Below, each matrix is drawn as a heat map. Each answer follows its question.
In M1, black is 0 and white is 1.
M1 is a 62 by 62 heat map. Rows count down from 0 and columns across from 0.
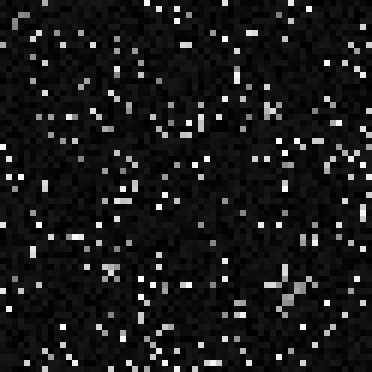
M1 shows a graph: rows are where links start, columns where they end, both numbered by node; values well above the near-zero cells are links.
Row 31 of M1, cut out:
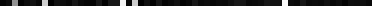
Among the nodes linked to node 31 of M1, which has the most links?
node 47
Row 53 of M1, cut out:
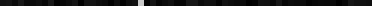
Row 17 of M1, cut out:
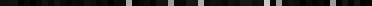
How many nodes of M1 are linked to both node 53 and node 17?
0
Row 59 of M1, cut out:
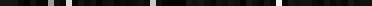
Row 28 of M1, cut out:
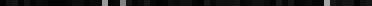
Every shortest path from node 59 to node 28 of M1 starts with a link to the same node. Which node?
node 46
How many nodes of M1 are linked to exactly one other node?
3
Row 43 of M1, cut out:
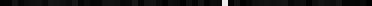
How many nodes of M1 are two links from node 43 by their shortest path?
7
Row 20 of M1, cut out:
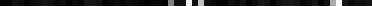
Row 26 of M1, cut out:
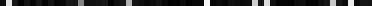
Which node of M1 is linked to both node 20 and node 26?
node 55
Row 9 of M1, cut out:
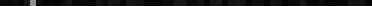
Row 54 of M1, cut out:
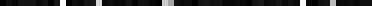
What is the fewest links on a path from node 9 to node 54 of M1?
5
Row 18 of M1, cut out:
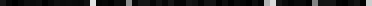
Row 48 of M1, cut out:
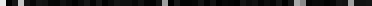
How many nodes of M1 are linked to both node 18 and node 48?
0
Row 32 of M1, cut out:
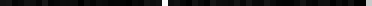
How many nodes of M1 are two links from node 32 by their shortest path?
9
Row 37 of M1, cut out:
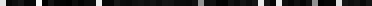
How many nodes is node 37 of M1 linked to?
8
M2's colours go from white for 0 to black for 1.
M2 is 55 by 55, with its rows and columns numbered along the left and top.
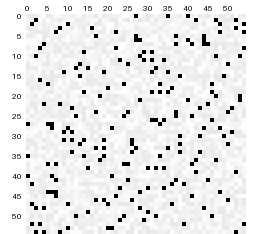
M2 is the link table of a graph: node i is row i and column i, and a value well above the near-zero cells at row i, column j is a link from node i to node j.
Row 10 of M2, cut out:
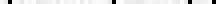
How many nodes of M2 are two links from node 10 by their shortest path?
8
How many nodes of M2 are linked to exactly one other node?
1
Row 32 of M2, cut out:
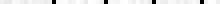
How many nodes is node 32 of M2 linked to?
4
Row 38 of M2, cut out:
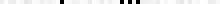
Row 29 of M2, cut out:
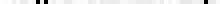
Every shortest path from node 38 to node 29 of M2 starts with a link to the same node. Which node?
node 34
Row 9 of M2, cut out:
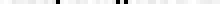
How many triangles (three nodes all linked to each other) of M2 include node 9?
1
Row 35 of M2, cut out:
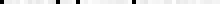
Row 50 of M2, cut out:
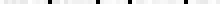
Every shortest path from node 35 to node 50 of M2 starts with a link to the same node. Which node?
node 19
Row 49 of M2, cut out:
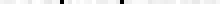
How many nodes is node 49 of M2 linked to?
2
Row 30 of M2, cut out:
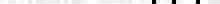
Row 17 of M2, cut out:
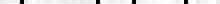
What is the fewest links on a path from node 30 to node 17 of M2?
5
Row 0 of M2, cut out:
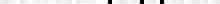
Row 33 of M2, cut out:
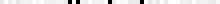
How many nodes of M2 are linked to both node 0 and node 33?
2
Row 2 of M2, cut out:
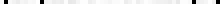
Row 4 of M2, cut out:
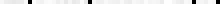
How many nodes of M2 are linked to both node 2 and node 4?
2
